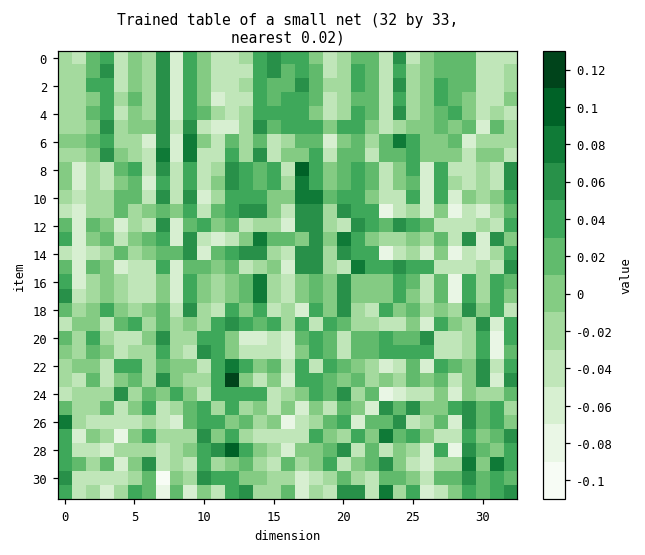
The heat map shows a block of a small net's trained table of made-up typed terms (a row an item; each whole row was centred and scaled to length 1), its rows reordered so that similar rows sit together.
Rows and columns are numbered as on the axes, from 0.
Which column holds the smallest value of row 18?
17
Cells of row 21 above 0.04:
1
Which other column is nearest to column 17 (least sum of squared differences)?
7
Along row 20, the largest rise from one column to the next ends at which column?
32
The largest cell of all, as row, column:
23, 12
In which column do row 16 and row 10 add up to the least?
28
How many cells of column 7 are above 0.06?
1
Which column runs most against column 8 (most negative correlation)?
24
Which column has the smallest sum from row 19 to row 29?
16
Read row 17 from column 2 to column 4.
-0.02 0 -0.02
